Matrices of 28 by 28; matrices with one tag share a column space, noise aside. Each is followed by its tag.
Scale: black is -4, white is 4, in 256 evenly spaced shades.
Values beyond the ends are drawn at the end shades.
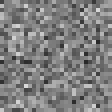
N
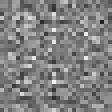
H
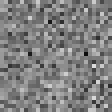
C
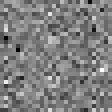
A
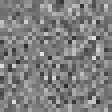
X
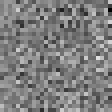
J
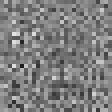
C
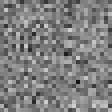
N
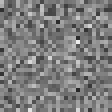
J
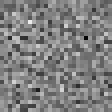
H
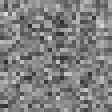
H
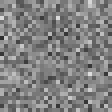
H
